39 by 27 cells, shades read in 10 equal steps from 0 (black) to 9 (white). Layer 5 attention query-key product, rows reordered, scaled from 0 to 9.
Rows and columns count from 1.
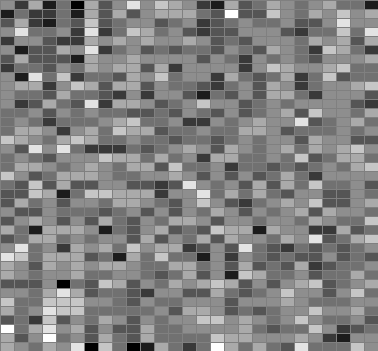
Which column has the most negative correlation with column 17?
2
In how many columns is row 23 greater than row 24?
13
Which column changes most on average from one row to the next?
23
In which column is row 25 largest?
27
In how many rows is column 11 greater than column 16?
14
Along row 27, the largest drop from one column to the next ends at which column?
24
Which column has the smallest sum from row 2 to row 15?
4
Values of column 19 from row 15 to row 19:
6 4 4 4 4
